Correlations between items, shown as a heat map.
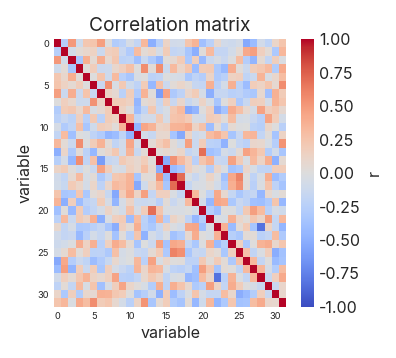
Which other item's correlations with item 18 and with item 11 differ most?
10
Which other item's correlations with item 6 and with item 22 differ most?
28
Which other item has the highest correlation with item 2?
0
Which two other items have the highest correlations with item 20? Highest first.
13, 27
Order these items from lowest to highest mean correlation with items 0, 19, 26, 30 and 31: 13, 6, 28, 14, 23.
14, 13, 28, 23, 6
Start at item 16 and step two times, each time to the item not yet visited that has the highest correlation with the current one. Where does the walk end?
25
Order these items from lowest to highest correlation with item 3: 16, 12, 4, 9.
4, 9, 16, 12
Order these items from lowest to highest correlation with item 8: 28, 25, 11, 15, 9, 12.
11, 12, 15, 9, 25, 28
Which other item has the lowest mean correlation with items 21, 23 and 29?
6
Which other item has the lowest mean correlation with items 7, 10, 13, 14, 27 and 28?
22
